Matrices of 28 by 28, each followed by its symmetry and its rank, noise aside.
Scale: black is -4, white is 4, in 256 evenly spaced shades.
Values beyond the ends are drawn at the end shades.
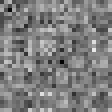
symmetric, rank four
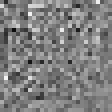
antisymmetric, rank six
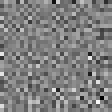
antisymmetric, rank four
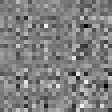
no symmetry, rank four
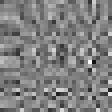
no symmetry, rank three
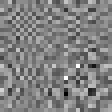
symmetric, rank three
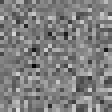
symmetric, rank six
